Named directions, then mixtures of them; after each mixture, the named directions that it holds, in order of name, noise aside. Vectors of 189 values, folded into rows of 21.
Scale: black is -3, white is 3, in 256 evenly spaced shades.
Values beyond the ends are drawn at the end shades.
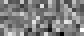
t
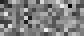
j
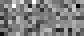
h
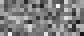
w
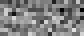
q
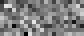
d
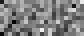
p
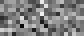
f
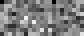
d, p, q.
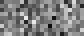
d, j, t.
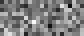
d, j, t.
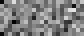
p.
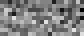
q.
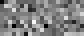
d, f.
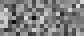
f, h, p.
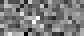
d, t.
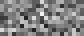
f.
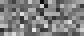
f, t.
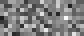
f, j, w.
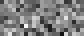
d, f, t.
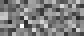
f, j.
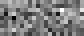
f, h, q.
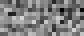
q.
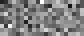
j.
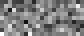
d, h, p.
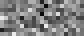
f.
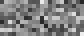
f, w.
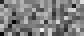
p.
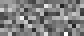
f, j, w.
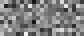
d, h.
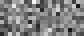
h, w.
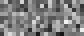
t.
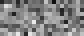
d, q.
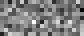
h, q, t.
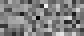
f, t, w.
